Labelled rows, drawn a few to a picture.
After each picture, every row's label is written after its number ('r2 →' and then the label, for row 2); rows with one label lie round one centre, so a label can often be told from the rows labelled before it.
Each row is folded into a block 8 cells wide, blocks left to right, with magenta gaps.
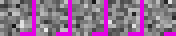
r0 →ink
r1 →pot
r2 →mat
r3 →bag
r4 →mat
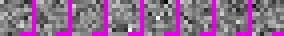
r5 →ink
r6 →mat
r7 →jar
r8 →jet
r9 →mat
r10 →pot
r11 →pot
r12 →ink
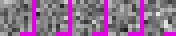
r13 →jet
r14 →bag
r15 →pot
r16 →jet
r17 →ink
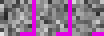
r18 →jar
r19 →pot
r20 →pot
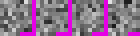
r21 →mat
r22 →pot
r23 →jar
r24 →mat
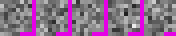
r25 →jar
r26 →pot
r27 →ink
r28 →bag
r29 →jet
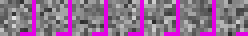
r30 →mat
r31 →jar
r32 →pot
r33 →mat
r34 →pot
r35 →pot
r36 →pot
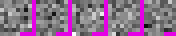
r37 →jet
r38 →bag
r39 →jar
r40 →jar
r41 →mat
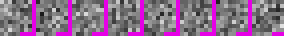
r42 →pot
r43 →jar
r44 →ink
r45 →jet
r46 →bag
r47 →bag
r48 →bag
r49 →jet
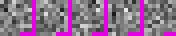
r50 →ink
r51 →jet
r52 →mat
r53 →jar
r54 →mat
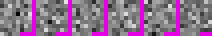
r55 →bag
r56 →pot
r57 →mat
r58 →ink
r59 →ink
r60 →mat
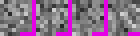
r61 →ink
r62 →jar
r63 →jar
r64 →ink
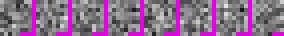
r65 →mat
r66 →bag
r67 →jet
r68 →jet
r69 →mat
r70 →bag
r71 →jet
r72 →pot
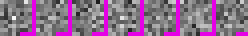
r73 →mat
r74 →mat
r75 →jar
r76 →mat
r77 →mat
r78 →ink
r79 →mat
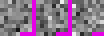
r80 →jet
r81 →mat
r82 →jar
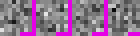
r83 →pot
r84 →jet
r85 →pot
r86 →jet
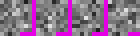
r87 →ink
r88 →mat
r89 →mat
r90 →ink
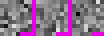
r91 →mat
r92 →jet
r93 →mat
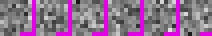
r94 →bag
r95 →jet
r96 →ink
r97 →pot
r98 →pot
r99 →ink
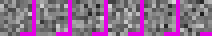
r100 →jar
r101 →jet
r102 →bag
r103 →jar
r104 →bag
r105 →mat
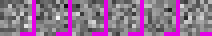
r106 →bag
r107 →jar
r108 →ink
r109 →bag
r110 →jet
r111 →jar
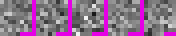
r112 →pot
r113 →pot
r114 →mat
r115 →mat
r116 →bag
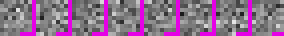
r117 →jar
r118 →jar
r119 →bag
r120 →pot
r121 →mat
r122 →bag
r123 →bag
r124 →bag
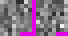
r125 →mat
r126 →bag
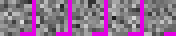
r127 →ink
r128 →jet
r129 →mat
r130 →pot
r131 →jar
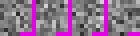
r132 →bag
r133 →bag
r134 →bag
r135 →pot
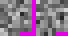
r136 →mat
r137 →ink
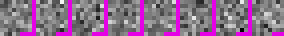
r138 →ink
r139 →mat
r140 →jet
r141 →bag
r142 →bag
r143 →mat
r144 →mat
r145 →ink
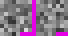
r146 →pot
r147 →mat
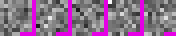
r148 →jet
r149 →mat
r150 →ink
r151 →ink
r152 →jar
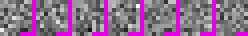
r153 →mat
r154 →ink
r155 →jet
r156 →jet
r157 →mat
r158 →bag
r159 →jar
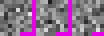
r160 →jar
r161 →pot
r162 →pot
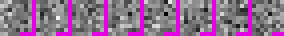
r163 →jet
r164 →jar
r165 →bag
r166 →mat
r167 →mat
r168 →jet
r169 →pot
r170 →bag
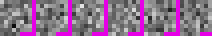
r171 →ink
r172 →bag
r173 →bag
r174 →jar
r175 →jet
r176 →bag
